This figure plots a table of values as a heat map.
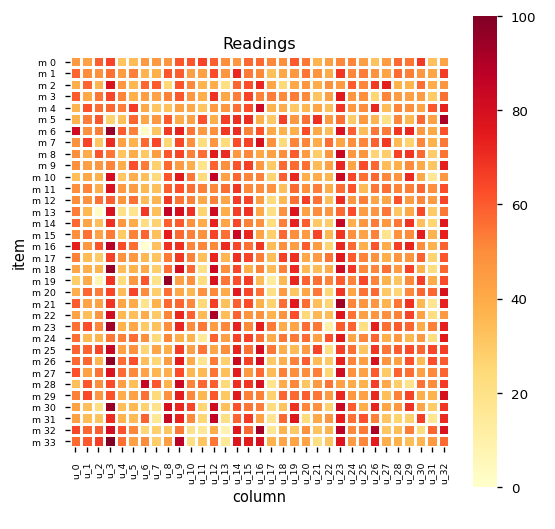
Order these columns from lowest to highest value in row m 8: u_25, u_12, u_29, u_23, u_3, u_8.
u_25, u_3, u_8, u_29, u_12, u_23
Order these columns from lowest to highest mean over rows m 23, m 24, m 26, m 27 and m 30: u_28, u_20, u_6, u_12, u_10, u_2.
u_6, u_2, u_10, u_28, u_20, u_12
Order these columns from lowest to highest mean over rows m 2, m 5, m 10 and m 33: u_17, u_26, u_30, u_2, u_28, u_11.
u_17, u_11, u_28, u_30, u_2, u_26
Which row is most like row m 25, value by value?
m 23
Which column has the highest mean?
u_3
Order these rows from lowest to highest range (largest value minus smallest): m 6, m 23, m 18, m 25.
m 25, m 18, m 23, m 6
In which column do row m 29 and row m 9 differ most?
u_9
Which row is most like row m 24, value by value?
m 9
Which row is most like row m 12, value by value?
m 1
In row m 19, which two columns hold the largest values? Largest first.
u_8, u_12
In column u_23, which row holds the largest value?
m 21
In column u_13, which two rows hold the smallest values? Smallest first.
m 32, m 33
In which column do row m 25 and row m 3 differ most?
u_26
